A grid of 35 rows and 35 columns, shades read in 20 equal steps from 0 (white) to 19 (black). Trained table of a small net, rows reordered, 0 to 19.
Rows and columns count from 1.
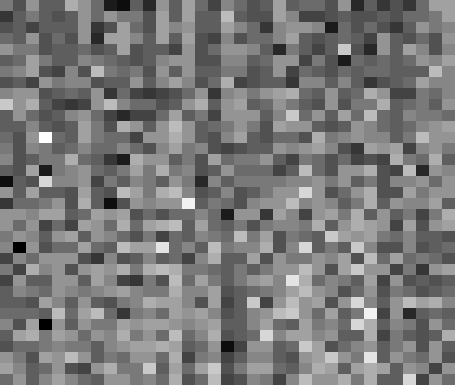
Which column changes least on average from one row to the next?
5
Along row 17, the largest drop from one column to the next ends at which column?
4
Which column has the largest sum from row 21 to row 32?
18
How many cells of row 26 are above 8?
23
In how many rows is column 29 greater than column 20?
6
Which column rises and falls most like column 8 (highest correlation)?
16
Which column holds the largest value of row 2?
1
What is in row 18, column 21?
10
